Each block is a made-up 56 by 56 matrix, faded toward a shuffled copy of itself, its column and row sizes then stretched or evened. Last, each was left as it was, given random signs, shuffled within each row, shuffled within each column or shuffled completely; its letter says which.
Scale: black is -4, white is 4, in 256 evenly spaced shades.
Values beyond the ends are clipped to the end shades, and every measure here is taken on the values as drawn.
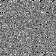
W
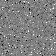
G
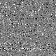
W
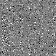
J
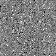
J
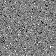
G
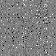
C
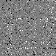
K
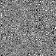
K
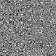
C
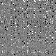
C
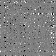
K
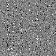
J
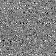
W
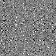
K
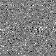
W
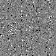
J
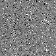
J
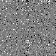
C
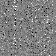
J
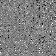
J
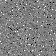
G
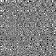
C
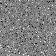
G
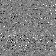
W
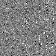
J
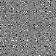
C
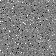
G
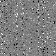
J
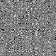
C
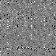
K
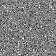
W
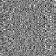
C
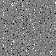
J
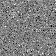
G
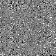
K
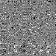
C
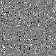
K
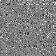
K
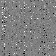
J
